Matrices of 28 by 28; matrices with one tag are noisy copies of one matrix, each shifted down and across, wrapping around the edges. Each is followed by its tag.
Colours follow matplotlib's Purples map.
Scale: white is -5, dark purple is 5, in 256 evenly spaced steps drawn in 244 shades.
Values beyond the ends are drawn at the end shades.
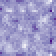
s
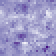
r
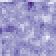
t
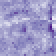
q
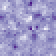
s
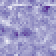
t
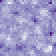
s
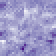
r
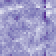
q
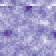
t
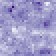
r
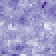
r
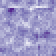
t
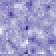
s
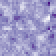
s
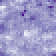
r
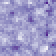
s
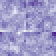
t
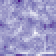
t
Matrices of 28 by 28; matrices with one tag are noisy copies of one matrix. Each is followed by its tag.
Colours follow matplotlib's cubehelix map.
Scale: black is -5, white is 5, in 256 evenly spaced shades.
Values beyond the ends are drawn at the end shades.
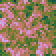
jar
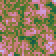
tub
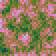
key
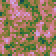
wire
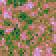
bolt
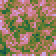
key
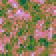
wire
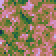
bolt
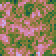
jar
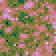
bolt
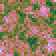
tub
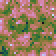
key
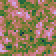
wire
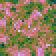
jar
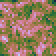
jar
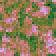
tub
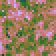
wire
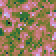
bolt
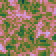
wire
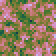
bolt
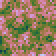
key
